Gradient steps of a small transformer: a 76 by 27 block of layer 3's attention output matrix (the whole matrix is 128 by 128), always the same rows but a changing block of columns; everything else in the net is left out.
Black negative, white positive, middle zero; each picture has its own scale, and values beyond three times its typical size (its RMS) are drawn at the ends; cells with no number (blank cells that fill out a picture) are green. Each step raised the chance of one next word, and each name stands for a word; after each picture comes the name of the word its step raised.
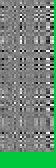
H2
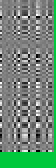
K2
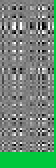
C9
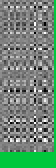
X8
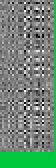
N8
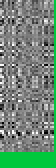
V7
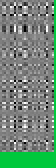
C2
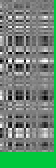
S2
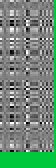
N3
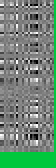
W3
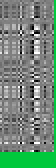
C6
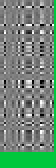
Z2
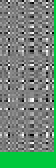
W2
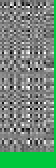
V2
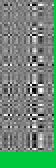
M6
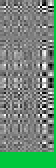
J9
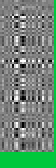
S2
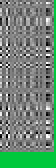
V7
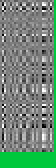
M6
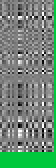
K2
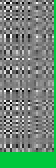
N8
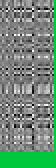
M6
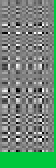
X8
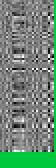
K2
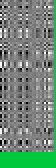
V2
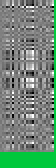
J9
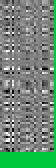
X8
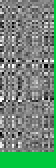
S2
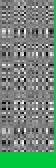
V2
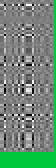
M6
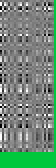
M6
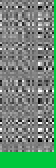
X8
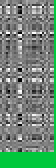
C6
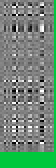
C2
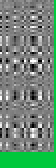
S2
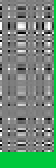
C9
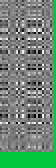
N3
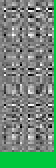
M6
